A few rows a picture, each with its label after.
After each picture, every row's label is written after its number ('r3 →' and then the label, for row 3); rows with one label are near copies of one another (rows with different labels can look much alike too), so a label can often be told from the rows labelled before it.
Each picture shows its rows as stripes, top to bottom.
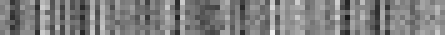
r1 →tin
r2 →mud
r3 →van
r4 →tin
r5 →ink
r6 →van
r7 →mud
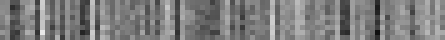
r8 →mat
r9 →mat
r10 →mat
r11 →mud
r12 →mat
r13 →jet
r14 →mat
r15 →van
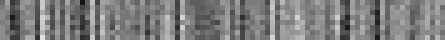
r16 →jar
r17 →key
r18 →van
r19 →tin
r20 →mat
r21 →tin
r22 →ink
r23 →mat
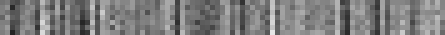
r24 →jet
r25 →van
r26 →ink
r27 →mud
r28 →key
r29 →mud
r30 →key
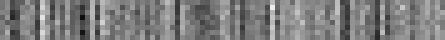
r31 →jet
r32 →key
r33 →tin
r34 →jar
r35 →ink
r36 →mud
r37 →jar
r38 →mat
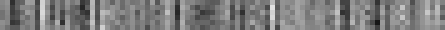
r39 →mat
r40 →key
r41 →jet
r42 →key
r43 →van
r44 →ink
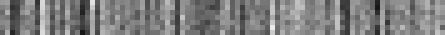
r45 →mat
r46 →mat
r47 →jar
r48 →tin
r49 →mud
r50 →key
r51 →jar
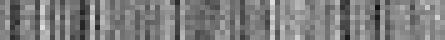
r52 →mud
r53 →mat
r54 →jar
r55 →van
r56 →jar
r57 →jar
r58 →tin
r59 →tin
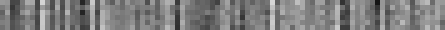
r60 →mat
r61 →van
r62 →jar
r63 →jet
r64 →key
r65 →jet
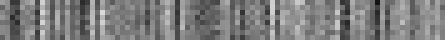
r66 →mat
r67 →key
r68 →ink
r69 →van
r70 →ink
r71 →tin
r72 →mat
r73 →jet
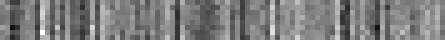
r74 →tin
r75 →mud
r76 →jet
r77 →jet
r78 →jet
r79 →van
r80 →key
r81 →tin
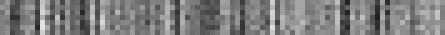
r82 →mud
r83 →mat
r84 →mud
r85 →van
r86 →ink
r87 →mud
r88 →jet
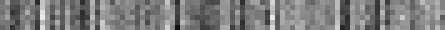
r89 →mud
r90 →jet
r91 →jar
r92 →key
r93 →ink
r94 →jet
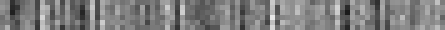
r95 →van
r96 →tin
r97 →tin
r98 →key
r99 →ink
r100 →mud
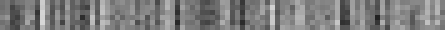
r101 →jet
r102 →jet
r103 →jet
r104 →mat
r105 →jet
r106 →ink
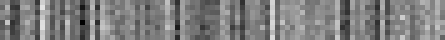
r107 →mud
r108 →jar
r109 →mud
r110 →key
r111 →jar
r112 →jet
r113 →jar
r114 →key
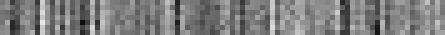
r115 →jet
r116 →mud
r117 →jet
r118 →ink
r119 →jar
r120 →van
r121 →mat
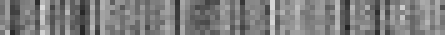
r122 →mud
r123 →key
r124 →jar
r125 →key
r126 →key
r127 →tin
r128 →jar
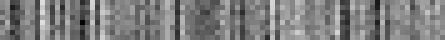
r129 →mat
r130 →van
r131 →jet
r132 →tin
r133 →jar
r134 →mud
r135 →tin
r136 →ink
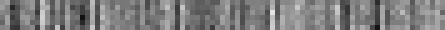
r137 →mat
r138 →tin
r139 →key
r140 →jar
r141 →jar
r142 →van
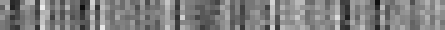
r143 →mat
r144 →jar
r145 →mud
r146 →tin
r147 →jet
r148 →ink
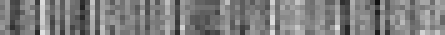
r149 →mat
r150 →jar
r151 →mat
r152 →key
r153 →key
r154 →tin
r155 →mud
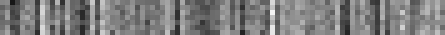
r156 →van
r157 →jet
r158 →key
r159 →jar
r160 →ink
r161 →key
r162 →mud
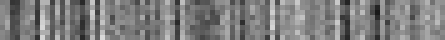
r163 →tin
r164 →van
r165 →van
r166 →mat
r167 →mud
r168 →key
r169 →tin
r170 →ink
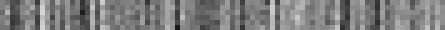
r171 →ink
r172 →mat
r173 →jar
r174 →tin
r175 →mat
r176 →jet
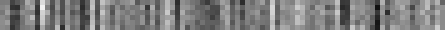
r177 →jet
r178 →mat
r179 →mud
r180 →mat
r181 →mat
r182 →van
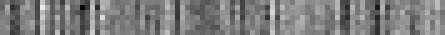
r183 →jet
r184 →jar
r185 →key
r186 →ink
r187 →mat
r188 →mat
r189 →van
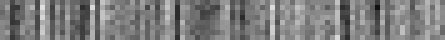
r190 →jet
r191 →mat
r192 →jet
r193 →jet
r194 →tin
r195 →key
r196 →key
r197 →tin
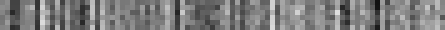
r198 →van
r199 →mat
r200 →tin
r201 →key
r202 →mud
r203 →van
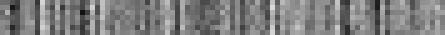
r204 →ink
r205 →van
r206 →jar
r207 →ink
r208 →mat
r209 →tin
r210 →mud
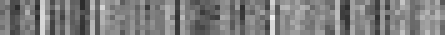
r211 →key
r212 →ink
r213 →jet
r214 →mud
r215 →key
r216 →key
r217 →key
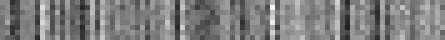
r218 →tin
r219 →key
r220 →van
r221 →mud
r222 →mud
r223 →tin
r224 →key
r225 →ink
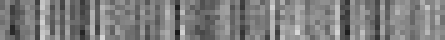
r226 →mud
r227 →jet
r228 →tin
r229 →jet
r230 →jet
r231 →tin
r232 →tin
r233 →ink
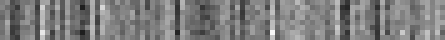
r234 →tin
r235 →ink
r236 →jet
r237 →jet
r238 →jar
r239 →van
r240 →key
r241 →mat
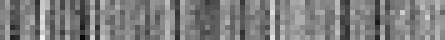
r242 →mud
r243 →mud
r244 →key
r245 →mat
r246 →mat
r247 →jar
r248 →mud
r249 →jar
